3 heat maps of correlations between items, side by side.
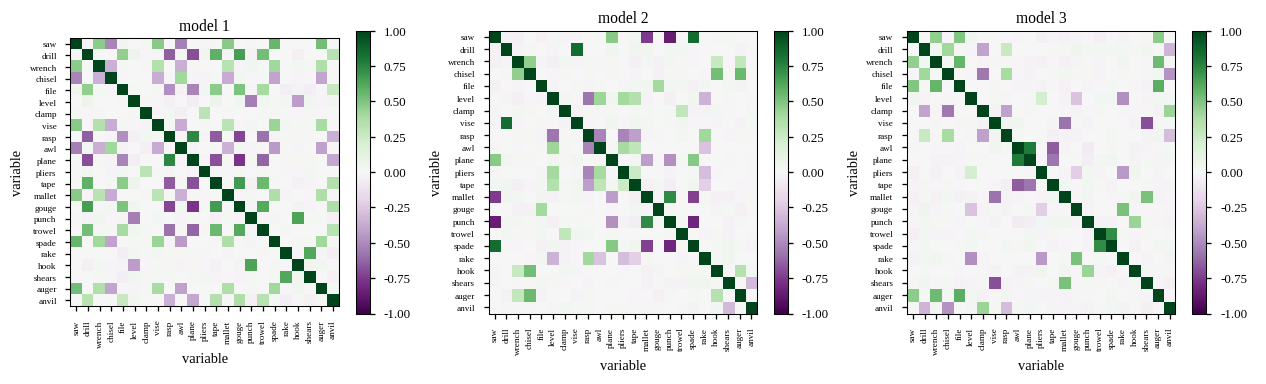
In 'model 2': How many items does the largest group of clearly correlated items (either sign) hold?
6
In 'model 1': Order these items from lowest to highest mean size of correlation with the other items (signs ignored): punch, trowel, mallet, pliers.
pliers, punch, mallet, trowel
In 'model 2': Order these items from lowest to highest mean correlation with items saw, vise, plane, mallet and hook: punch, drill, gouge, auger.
punch, gouge, auger, drill
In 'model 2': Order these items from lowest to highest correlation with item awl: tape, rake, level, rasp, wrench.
rasp, rake, wrench, tape, level
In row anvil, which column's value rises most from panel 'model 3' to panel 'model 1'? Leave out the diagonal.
drill
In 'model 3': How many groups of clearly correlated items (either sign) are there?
7
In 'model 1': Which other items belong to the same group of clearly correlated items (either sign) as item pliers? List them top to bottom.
clamp
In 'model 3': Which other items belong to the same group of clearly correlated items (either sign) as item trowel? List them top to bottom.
spade
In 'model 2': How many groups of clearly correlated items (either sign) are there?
7
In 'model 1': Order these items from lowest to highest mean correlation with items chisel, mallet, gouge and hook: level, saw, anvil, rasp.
rasp, level, saw, anvil
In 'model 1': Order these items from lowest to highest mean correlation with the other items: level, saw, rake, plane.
plane, level, rake, saw
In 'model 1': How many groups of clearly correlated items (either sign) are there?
5
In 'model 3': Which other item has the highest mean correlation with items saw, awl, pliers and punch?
plane
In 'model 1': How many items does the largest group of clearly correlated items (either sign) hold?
8
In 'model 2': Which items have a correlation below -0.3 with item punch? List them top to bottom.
saw, plane, spade
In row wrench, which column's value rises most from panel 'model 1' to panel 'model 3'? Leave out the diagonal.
file
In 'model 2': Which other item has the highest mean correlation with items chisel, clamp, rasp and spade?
saw
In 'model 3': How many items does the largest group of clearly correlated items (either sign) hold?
5
